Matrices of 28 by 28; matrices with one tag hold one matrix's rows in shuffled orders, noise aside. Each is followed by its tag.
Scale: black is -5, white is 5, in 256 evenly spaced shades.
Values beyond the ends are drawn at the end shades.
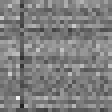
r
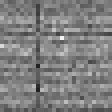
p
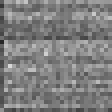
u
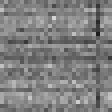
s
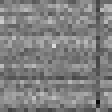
s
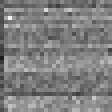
u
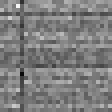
r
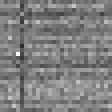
r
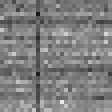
p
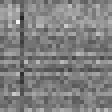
r
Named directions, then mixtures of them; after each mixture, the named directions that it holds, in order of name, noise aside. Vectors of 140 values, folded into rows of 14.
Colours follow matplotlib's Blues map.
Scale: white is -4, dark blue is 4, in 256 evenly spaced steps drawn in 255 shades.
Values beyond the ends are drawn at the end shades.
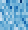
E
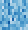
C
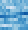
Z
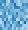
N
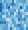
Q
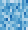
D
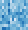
C, Z.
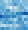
E, Z.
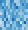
N.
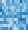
E, Q, Z.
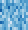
D, E, Q.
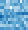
E, Z.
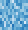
N.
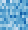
D, E, Z.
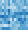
C, Z.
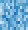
N, Q.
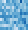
E, Z.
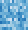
C, Q, Z.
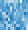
D, E.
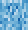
D, Q.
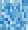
C, D.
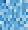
E, N.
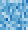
D.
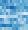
Z.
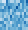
D, E.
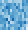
C, D, N.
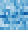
N, Q, Z.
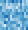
D, Z.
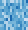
D.
